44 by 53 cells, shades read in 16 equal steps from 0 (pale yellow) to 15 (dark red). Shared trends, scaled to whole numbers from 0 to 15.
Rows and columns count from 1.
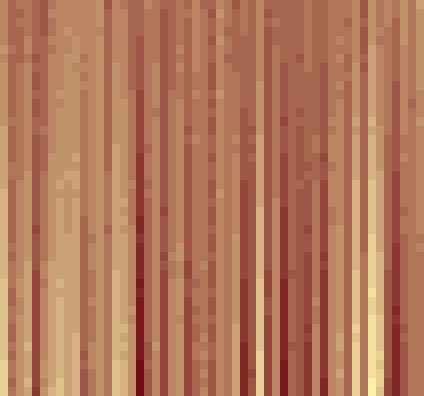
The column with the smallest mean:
47
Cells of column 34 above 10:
12
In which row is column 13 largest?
4
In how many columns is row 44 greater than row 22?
18
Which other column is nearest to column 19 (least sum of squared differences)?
11
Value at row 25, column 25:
8
